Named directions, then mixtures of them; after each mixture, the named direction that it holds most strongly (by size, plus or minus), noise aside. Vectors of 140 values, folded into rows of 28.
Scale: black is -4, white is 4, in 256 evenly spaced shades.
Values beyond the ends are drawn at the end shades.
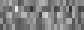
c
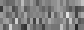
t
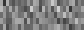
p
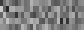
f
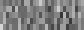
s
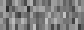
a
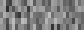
a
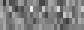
c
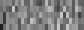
s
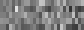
c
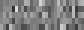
s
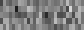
c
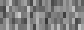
a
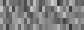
p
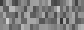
f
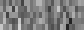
s
